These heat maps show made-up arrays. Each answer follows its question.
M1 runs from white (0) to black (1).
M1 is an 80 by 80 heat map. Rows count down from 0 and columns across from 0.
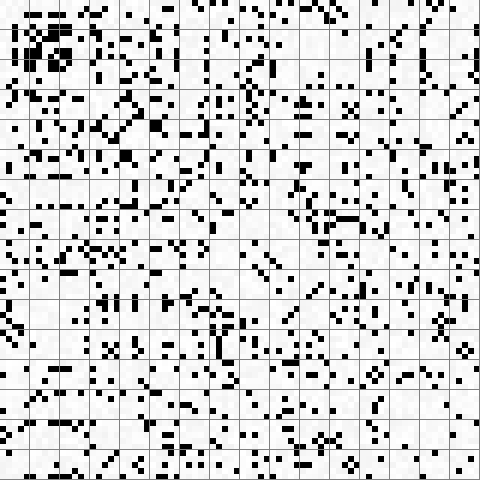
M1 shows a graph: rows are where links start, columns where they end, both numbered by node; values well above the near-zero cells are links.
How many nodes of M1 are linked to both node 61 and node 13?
4
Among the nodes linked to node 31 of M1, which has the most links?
node 22
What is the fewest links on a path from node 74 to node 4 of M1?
2
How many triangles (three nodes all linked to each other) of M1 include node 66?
6
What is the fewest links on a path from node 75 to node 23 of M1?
2
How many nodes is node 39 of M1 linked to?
4
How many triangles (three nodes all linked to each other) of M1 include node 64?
5
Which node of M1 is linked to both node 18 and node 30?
node 44
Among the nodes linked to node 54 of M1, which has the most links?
node 2
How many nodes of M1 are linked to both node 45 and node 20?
4
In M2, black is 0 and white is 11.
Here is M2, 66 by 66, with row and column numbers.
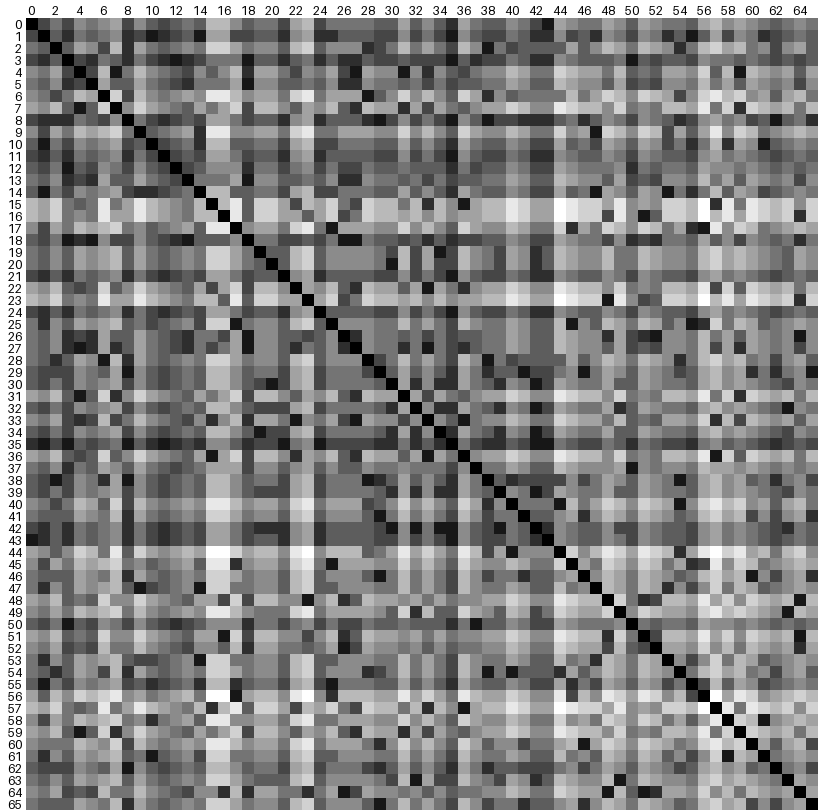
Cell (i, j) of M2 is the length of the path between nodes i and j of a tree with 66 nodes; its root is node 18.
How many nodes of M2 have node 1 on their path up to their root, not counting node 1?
12
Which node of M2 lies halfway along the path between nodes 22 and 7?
27
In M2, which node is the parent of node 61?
10
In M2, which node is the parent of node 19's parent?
42
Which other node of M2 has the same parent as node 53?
47
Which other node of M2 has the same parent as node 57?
15
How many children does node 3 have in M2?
3
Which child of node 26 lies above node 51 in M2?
64
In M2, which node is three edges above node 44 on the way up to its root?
38
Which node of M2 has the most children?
35
